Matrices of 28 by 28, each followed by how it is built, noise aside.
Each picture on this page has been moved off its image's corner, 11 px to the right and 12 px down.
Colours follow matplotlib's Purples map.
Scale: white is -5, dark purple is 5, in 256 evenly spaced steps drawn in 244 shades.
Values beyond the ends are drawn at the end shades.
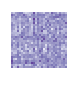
blocks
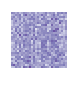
blocks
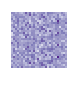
repeating rows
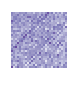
Hankel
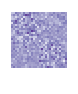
block diagonal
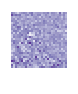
lower triangular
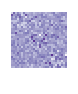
block diagonal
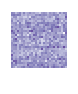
blocks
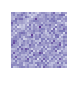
Hankel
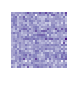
low rank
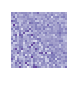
lower triangular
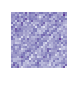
Hankel
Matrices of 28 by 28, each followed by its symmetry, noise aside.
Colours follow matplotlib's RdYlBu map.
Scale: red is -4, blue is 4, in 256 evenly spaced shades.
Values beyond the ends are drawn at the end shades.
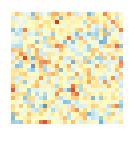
symmetric across the other diagonal.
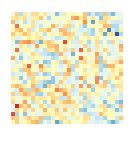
mirrored top to bottom.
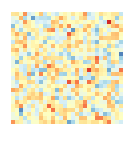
antisymmetric.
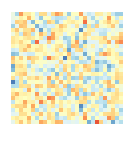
mirrored top to bottom.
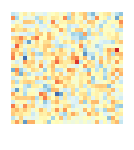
no symmetry.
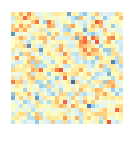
symmetric across the other diagonal.
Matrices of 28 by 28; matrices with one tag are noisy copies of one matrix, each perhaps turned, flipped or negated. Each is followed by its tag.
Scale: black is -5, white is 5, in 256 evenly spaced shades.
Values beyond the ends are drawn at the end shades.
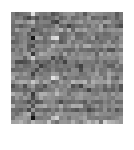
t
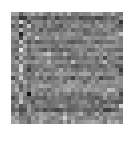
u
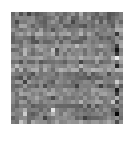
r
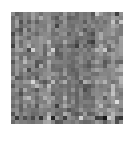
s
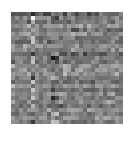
t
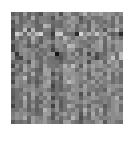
t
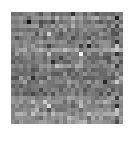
s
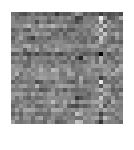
t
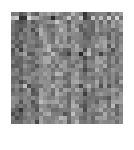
s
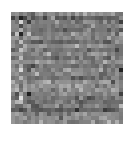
u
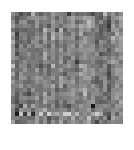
u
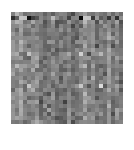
s
